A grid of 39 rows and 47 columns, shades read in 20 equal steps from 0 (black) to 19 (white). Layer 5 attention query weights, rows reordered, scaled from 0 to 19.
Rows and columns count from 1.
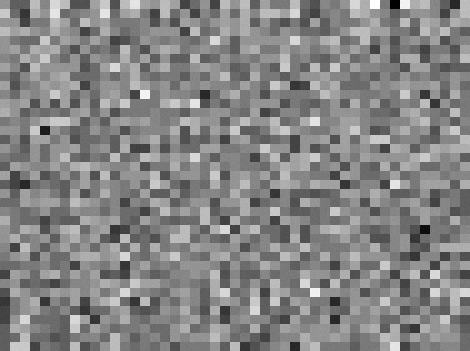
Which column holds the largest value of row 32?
31
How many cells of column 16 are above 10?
12
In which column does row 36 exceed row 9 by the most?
8
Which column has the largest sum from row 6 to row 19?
20
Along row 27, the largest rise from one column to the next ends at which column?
13
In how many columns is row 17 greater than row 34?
22
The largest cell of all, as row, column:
1, 38
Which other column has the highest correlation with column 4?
6
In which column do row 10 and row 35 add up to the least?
9
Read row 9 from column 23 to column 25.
14 8 7
